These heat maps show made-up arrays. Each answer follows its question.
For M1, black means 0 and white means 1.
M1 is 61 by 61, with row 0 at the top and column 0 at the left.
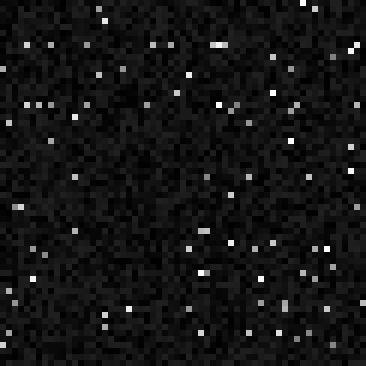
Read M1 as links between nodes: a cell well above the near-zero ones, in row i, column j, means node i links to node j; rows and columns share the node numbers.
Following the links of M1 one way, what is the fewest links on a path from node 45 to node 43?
2
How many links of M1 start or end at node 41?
8
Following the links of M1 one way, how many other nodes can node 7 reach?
10
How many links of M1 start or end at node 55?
8
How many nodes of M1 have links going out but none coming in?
11
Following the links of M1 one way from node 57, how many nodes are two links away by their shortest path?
6
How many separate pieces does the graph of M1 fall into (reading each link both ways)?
8
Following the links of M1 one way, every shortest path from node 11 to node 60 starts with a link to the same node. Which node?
node 0
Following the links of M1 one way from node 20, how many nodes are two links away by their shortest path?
6
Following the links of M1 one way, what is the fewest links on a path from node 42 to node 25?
2
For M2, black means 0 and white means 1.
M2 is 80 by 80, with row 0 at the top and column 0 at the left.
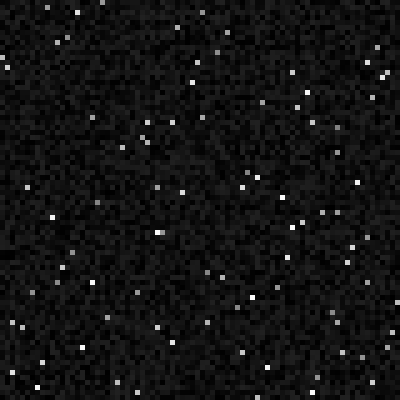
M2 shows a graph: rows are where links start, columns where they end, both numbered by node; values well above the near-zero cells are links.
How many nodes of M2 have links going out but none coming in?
7
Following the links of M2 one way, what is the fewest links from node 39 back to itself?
5
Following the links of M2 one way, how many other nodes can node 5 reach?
7
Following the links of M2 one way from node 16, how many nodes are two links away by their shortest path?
1
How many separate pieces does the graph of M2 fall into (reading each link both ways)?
7
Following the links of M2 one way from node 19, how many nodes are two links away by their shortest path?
1
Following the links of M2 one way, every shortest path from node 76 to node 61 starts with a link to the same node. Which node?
node 23
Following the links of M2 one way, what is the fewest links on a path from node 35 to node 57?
2
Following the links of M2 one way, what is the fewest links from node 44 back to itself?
6
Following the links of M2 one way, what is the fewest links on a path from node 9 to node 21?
3
